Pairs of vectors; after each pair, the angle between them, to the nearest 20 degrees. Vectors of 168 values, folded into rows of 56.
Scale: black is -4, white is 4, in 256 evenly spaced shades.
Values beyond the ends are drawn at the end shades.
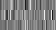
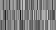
80 degrees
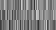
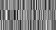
60 degrees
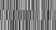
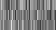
80 degrees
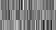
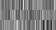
20 degrees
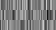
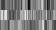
60 degrees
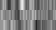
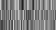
120 degrees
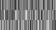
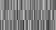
120 degrees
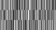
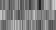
120 degrees
